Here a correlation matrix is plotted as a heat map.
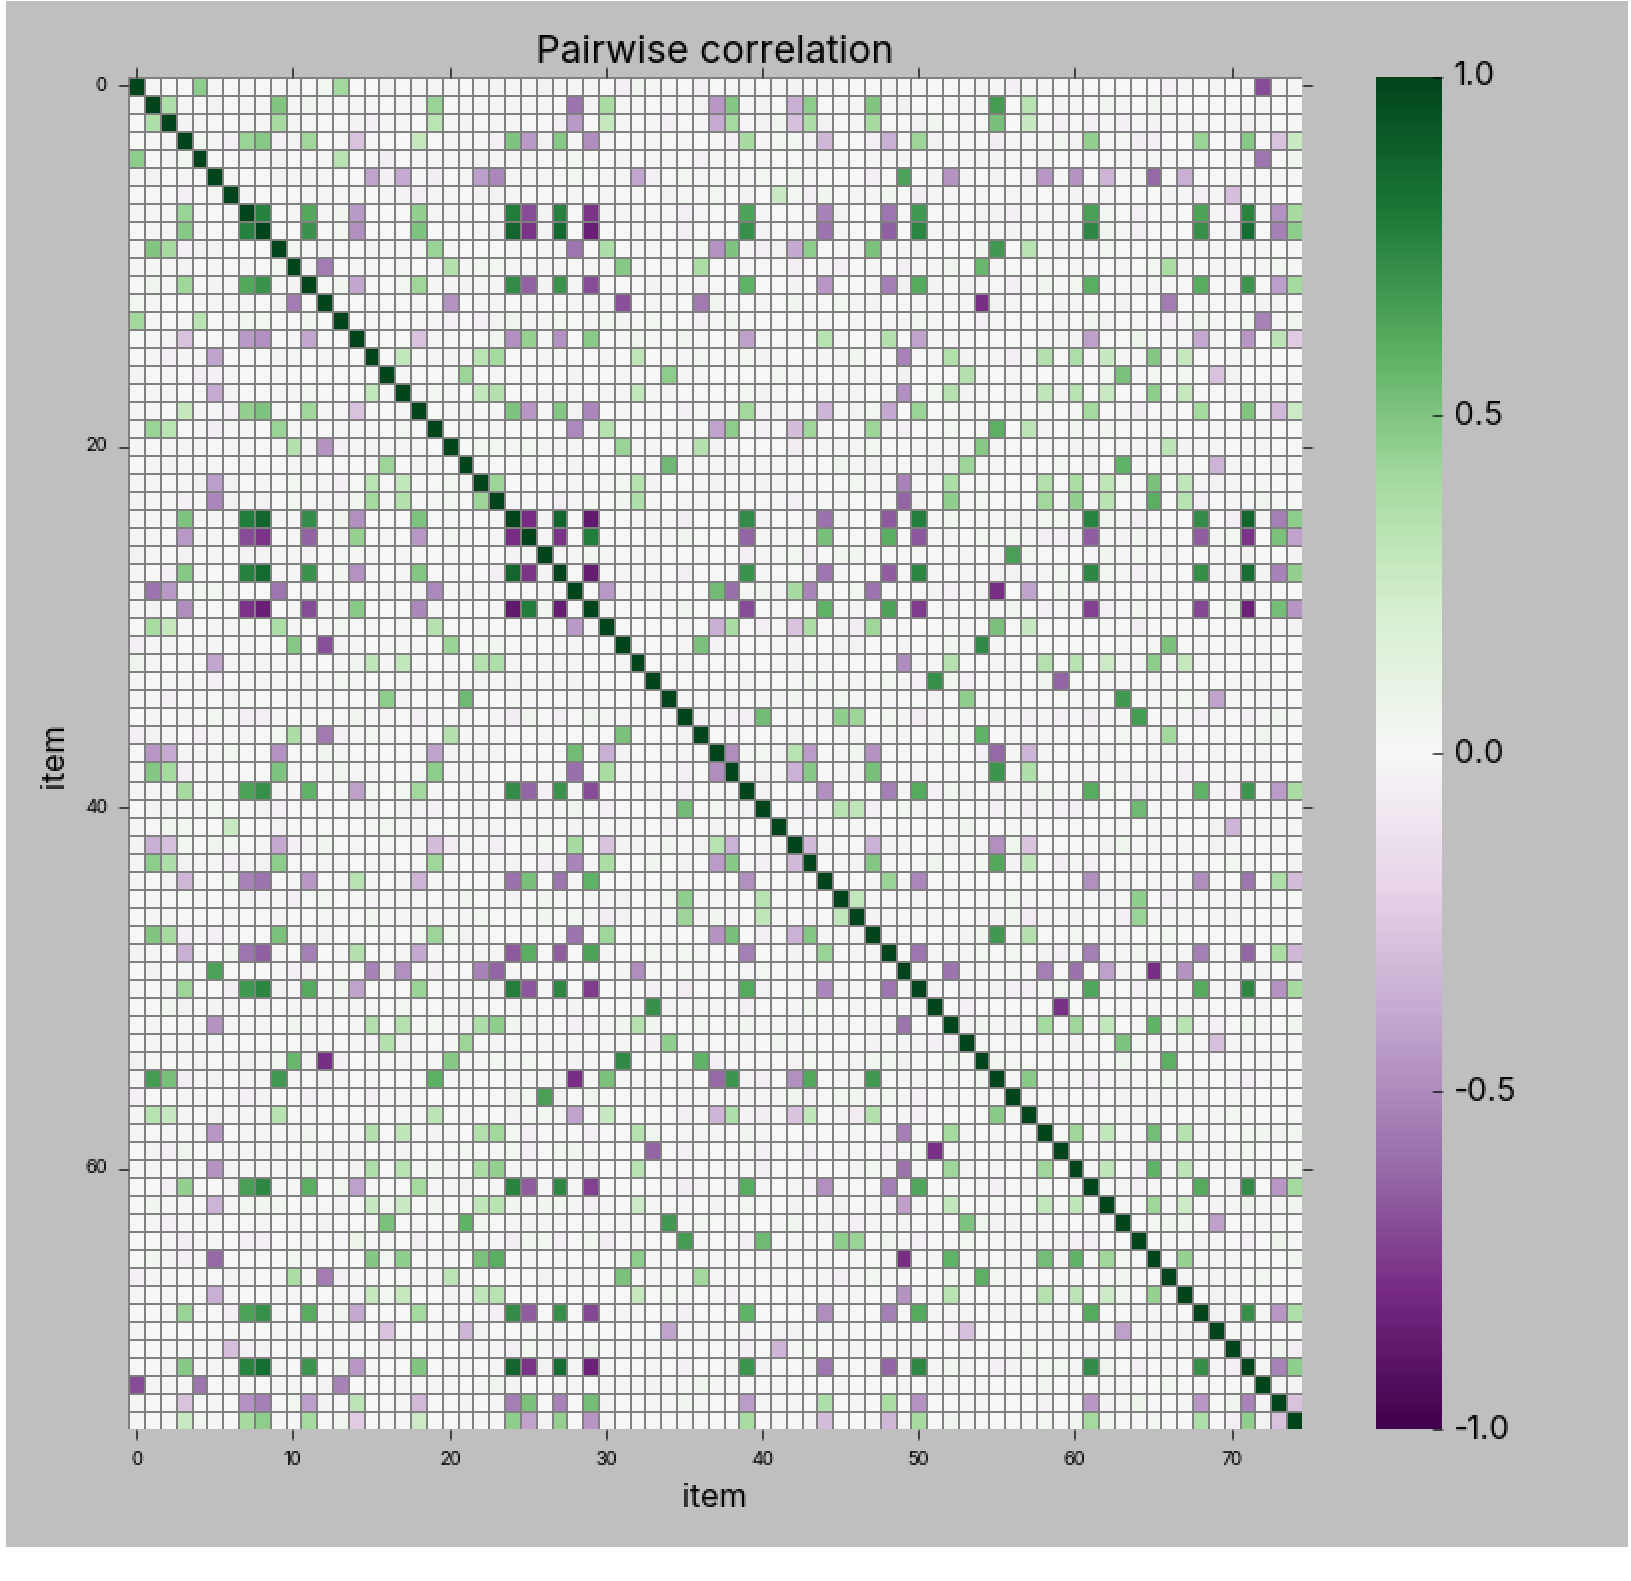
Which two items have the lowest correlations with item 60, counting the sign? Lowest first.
49, 5
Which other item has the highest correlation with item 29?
25
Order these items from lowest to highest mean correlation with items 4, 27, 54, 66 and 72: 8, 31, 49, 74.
49, 74, 8, 31
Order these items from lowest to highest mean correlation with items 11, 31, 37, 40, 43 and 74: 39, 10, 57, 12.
12, 57, 10, 39
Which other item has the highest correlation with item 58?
65
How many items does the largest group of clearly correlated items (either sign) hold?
19
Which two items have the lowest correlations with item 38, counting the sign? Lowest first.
28, 37
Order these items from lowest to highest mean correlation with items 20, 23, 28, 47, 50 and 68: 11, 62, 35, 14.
14, 35, 62, 11
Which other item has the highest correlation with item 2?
55
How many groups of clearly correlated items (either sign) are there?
10
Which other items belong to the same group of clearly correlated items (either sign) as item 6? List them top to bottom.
41, 70
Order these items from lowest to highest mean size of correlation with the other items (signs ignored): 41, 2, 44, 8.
41, 2, 44, 8
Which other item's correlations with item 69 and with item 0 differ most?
72
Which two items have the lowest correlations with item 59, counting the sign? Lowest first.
51, 33
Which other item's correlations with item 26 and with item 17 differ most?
56
